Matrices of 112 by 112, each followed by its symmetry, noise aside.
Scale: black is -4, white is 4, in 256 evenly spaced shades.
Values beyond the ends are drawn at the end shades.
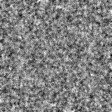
same after a half turn.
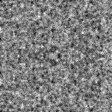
mirrored top to bottom.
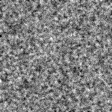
no symmetry.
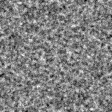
same after a half turn.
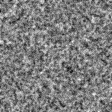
symmetric.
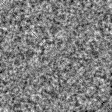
symmetric.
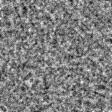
symmetric across the other diagonal.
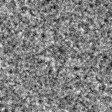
symmetric across the other diagonal.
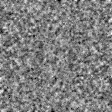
same after a half turn.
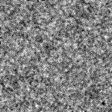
symmetric.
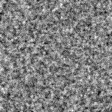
no symmetry.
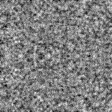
mirrored top to bottom.
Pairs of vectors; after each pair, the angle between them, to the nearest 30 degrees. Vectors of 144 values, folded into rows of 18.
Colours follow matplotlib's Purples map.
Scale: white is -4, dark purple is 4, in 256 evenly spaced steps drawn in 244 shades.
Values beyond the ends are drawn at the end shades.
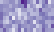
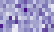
60 degrees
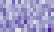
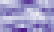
90 degrees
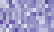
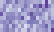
90 degrees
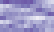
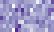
90 degrees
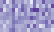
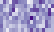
60 degrees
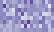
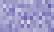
150 degrees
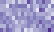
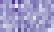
120 degrees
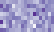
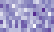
30 degrees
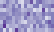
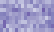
30 degrees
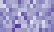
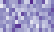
30 degrees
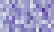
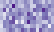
30 degrees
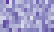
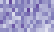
120 degrees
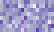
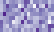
30 degrees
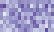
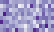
150 degrees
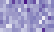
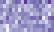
60 degrees
